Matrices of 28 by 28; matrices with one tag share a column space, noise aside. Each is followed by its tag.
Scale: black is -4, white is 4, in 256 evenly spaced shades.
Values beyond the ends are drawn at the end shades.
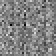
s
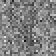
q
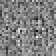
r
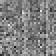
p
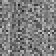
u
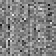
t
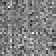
u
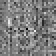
r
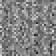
s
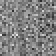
s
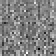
p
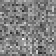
p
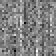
r
